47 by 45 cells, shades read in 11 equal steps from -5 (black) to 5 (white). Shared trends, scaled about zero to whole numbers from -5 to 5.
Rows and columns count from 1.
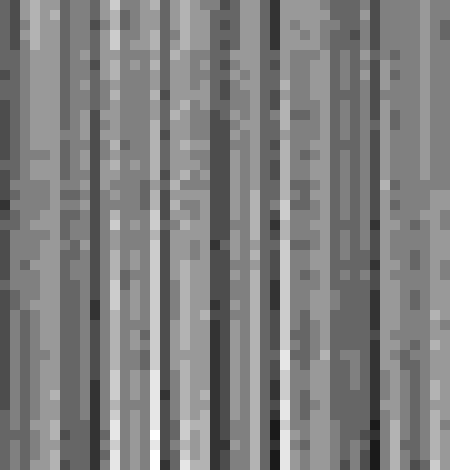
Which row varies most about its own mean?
47
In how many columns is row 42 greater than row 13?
15
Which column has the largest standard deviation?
16
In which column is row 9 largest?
29
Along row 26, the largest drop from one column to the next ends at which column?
17
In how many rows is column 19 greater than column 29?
5
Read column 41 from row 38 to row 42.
0 0 0 0 0
